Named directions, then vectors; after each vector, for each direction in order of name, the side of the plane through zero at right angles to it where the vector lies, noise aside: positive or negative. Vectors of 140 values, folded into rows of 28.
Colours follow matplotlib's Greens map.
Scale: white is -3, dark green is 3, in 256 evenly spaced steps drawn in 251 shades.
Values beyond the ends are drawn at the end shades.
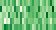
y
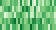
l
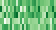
negative, positive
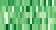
positive, positive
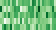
negative, positive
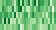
negative, negative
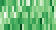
positive, positive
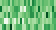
negative, positive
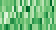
positive, positive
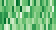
negative, negative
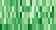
positive, positive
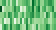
negative, positive
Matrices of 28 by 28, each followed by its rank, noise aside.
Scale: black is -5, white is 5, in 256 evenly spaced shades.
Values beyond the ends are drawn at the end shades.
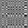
one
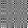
one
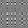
one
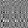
two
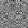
three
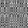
two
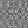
three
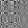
two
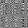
two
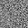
six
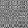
three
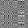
two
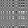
one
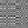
one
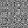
four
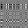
one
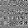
four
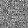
six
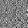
four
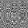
four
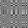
one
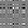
one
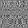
four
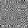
three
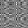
two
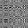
three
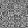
four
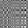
one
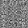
six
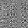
four
